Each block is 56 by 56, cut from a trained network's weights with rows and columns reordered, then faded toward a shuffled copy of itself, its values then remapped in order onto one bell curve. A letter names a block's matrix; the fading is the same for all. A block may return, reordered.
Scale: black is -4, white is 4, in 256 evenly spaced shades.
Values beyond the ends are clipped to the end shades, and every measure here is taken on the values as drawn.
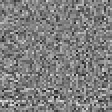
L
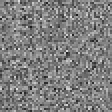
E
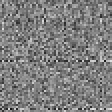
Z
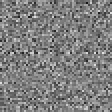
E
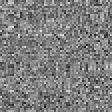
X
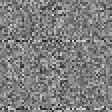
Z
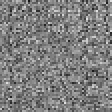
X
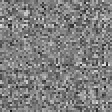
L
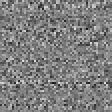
E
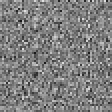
X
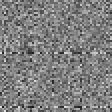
Z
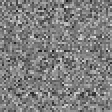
E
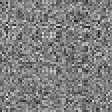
X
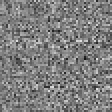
L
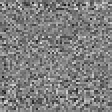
E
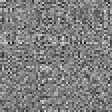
X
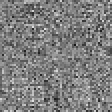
X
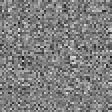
E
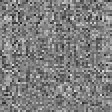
X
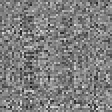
X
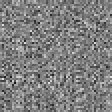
X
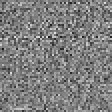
E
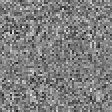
E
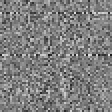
Z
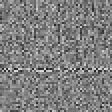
Z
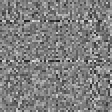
Z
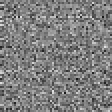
X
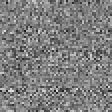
E
